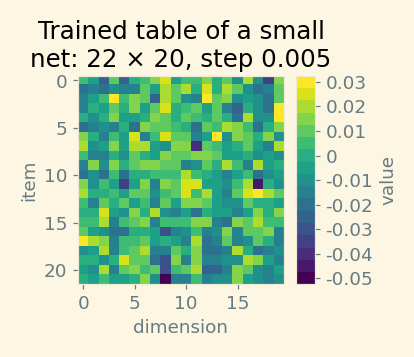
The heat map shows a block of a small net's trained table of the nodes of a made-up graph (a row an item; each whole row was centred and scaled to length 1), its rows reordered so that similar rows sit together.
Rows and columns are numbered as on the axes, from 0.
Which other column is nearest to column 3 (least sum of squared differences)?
13
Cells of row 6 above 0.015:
3
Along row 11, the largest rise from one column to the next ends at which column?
18
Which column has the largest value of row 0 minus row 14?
8
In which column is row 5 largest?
14
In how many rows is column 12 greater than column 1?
12
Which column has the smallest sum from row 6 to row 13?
4
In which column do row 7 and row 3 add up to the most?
19
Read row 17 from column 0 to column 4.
0.03 0.02 0.015 -0.015 0.005
